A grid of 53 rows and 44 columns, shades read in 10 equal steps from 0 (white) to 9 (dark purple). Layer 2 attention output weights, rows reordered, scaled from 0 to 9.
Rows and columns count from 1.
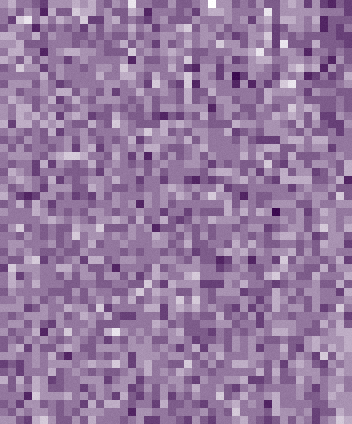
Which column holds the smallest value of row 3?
4
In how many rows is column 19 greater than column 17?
21
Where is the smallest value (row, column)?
1, 27
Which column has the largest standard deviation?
35
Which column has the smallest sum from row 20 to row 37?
2
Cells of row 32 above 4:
30
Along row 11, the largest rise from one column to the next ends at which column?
25
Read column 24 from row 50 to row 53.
6 5 5 7
